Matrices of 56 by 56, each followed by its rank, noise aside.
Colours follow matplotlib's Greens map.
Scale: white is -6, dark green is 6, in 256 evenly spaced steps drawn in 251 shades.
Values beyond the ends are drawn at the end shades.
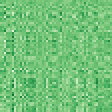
three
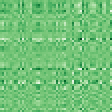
two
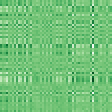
one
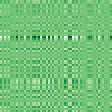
one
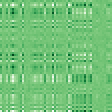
one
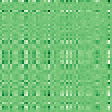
one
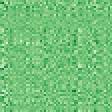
four
